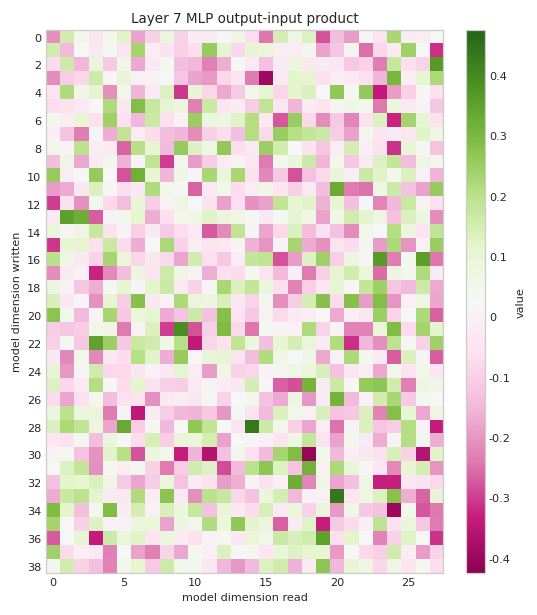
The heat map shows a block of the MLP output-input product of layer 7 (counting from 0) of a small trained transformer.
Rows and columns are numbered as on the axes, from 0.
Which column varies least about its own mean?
13
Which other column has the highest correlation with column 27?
24
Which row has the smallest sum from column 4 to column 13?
27
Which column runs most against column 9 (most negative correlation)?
5
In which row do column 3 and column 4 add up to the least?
17
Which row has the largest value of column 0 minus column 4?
37
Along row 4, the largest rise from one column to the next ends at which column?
10
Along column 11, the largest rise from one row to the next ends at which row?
31
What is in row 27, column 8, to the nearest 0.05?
-0.1
